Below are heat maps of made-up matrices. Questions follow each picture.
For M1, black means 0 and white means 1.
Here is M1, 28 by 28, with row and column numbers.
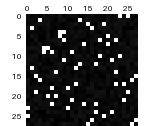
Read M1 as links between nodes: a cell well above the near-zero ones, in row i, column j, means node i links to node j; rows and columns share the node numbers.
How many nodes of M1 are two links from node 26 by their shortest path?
2
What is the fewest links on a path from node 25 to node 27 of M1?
4
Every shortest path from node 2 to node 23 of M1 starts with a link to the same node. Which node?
node 19
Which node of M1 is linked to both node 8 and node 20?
node 5
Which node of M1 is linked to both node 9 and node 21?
node 11
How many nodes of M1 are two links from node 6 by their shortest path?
5
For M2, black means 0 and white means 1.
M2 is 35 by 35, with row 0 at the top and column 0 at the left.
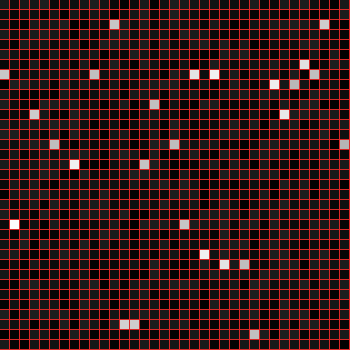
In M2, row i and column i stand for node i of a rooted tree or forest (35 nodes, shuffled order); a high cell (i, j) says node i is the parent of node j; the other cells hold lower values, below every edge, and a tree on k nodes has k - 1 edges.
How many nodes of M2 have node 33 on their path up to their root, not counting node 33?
2
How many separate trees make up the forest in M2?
9
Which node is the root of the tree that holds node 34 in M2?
16
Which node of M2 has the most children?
7
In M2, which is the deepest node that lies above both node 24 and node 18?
26
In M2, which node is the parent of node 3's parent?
2
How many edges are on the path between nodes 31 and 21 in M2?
2
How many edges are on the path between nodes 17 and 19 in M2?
4
